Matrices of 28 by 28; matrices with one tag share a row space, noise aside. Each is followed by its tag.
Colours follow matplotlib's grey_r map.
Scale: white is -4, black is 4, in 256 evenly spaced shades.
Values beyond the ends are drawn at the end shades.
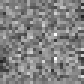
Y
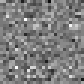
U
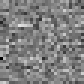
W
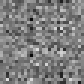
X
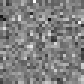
Y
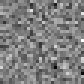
Y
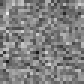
W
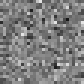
Y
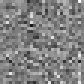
X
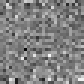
U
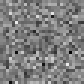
U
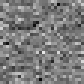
W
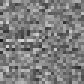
W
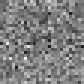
U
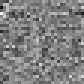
W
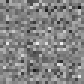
X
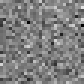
Y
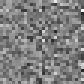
Y
